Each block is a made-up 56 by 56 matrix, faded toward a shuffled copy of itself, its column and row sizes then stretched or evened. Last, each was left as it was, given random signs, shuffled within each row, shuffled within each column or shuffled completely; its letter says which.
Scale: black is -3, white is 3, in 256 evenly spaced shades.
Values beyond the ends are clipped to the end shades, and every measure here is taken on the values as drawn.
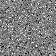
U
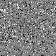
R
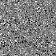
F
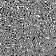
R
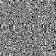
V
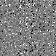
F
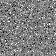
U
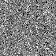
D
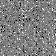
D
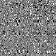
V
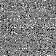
R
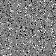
D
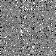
F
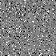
V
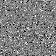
R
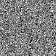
D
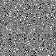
V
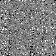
F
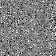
D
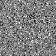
R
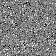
U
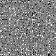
F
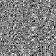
V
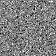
R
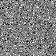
R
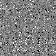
F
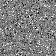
U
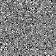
F
